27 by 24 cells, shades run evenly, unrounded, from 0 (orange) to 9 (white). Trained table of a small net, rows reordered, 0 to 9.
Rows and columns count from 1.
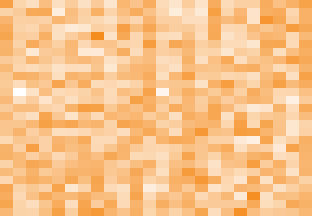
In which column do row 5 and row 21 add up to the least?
8
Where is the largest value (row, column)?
12, 2
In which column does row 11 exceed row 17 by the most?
16
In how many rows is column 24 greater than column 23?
5
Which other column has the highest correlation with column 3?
6
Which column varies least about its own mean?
24
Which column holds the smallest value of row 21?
20
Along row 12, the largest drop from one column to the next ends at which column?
14
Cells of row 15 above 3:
20
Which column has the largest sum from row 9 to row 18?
23
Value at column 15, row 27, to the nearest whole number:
4
